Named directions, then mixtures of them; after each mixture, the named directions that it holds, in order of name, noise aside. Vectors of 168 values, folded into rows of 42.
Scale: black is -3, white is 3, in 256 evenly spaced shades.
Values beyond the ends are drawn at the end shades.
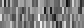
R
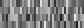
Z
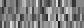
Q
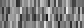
Q, Z.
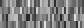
Z.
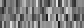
Q.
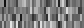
Q, R.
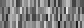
Q, Z.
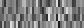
Q.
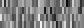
R.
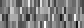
Z.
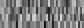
Q, Z.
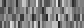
Q.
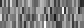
R, Z.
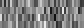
R, Z.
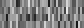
Q, Z.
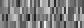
Z.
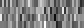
R, Z.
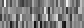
Q, R.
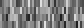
Z.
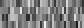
Z.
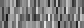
Q, Z.
